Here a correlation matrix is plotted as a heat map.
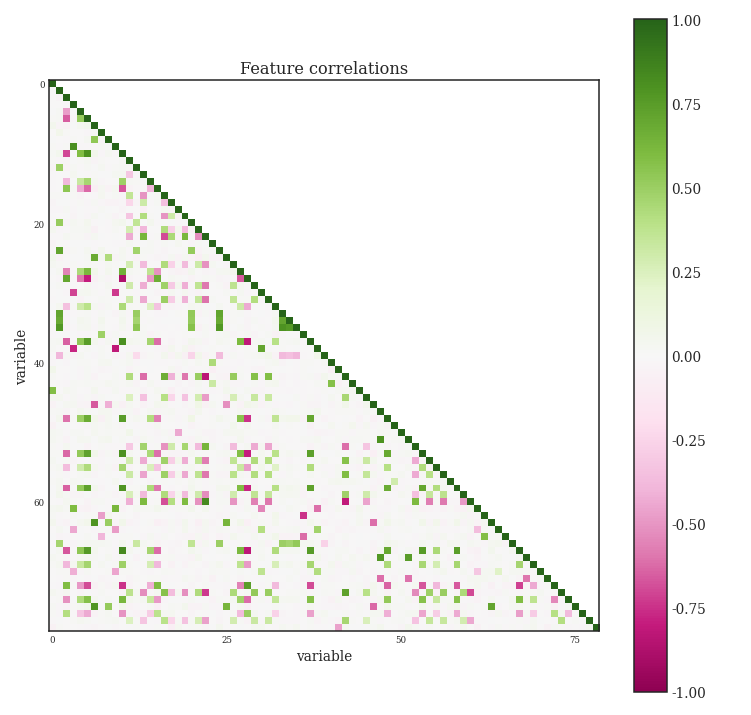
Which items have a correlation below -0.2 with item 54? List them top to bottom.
13, 17, 19, 22, 52, 60
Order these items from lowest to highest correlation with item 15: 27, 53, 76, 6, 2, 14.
53, 27, 14, 6, 76, 2
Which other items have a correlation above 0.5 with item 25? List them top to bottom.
6, 63, 75
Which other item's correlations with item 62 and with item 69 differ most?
36
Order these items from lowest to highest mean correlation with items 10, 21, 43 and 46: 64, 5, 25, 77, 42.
25, 64, 77, 42, 5
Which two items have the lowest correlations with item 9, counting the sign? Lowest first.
38, 30
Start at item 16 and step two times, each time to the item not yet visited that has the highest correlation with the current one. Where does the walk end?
73
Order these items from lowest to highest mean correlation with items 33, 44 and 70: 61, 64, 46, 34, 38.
61, 46, 64, 38, 34
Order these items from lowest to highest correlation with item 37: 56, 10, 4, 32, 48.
56, 32, 4, 48, 10
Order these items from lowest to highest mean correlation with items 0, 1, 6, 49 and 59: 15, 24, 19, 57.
19, 15, 57, 24
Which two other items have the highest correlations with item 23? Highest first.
40, 43
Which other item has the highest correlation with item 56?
42
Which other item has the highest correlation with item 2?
28
